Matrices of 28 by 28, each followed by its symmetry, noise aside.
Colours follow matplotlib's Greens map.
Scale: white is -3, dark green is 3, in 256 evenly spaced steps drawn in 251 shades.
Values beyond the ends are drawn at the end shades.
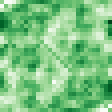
same after a half turn.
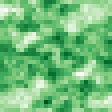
same after a half turn.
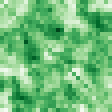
symmetric.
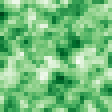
antisymmetric.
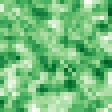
no symmetry.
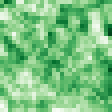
no symmetry.
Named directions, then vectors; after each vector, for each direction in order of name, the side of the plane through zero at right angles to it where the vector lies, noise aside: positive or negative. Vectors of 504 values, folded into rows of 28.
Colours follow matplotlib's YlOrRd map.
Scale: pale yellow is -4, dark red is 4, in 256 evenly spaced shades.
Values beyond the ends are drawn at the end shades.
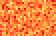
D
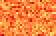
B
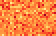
negative, positive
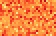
positive, negative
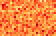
negative, positive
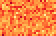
positive, negative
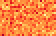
positive, negative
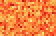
negative, negative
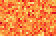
negative, negative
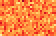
negative, negative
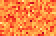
positive, positive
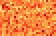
negative, positive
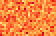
positive, positive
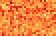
positive, negative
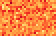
positive, negative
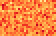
negative, positive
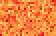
positive, positive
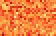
positive, negative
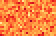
positive, positive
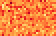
positive, negative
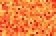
negative, positive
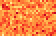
negative, positive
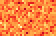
positive, positive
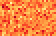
negative, positive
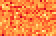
positive, negative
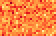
positive, negative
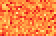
positive, negative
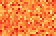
negative, positive
